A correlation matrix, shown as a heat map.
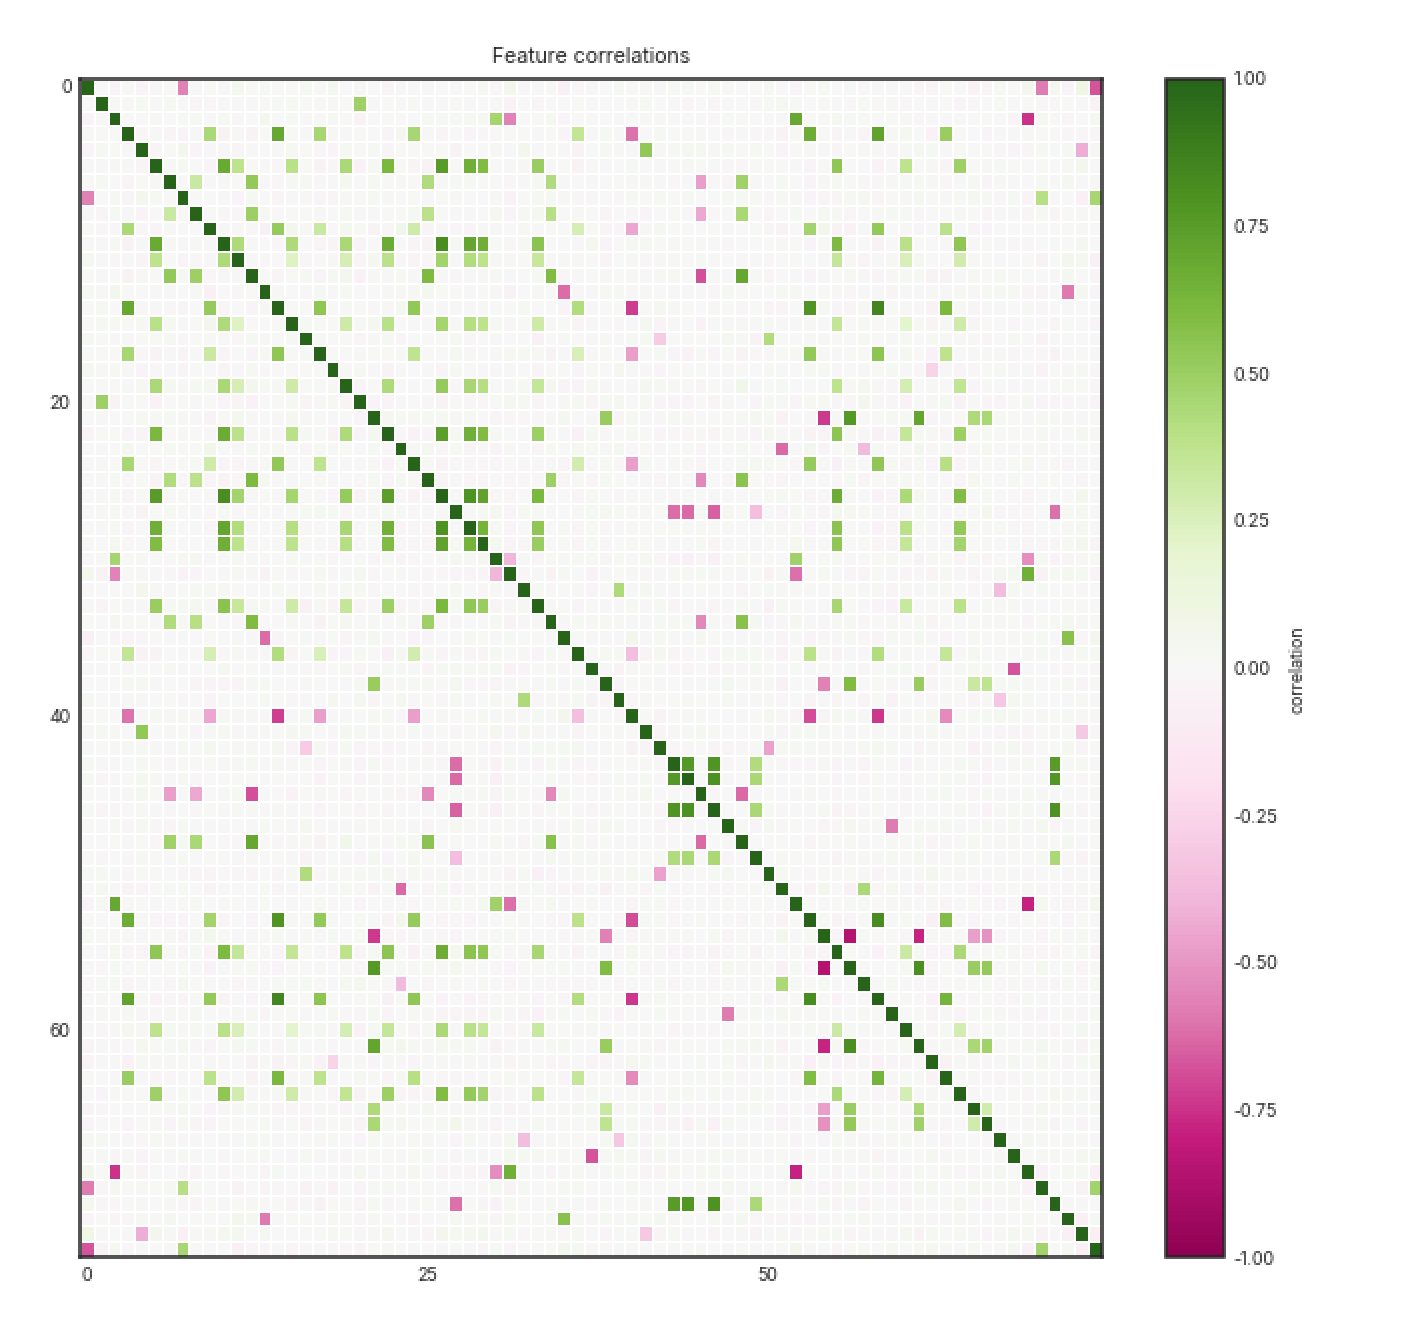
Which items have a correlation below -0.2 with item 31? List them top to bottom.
2, 30, 52
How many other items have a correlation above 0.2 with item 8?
5
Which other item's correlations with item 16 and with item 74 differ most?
0
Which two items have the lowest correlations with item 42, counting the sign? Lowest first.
50, 16
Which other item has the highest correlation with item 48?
12
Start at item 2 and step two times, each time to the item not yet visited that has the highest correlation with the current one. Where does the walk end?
30
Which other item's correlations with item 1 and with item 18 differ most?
20
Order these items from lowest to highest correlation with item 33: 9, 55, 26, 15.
9, 15, 55, 26
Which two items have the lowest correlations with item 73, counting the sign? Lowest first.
4, 41
